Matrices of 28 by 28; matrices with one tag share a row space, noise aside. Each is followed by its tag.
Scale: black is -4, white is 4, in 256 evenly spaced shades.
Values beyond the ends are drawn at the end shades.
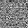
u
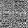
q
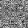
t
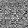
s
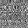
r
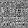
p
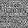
r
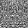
s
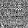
p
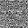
u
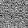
t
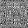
r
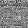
p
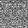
s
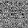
t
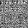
s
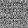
r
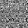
u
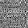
r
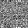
p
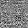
p
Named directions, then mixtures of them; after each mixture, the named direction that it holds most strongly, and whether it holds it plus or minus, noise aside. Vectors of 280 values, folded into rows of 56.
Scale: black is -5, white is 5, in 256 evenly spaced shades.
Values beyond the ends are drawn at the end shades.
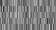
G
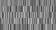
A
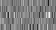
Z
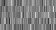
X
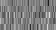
Z, plus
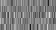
Z, plus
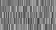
A, minus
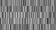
A, plus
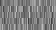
A, minus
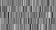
A, minus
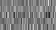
Z, minus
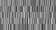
A, plus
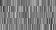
G, plus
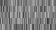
G, plus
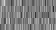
X, minus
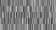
A, minus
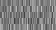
A, minus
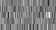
Z, plus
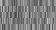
G, minus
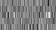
Z, plus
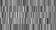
G, plus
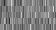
X, plus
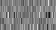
Z, minus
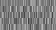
A, minus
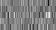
Z, plus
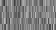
X, plus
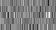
Z, plus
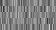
G, plus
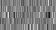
Z, minus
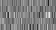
Z, plus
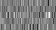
Z, plus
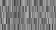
G, minus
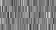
Z, plus
